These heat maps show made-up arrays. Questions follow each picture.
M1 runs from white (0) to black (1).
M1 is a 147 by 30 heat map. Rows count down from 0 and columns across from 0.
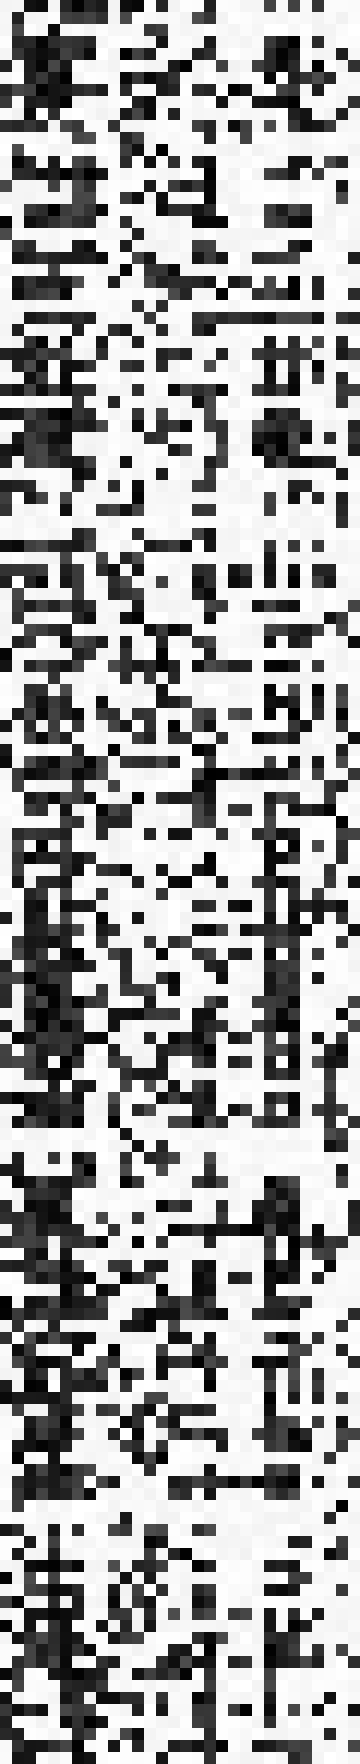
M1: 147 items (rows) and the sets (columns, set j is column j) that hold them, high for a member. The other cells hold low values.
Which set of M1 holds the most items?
5
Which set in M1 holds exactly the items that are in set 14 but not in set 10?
15
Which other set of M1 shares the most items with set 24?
2
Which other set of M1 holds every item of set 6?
17
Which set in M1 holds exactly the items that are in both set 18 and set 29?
21
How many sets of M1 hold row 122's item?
11
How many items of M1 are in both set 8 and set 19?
8
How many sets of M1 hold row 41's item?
9
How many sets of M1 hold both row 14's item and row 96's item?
5
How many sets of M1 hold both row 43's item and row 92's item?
1
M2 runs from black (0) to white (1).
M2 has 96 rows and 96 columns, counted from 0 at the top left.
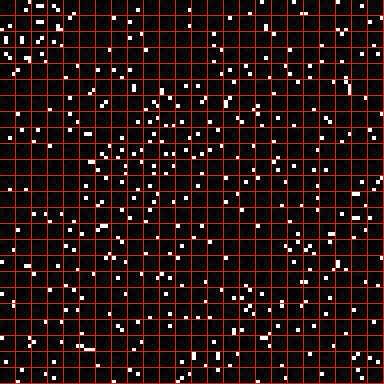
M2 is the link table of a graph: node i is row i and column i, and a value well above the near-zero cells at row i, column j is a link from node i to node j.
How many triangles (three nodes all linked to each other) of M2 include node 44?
4
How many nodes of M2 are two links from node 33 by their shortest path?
8
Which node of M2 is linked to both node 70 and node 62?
node 76
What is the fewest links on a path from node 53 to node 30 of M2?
4
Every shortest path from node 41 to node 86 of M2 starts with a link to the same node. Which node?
node 73
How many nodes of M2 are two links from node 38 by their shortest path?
8
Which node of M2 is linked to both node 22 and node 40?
node 23
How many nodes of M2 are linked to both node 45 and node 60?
1
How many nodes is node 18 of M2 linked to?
4
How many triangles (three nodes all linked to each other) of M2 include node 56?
5
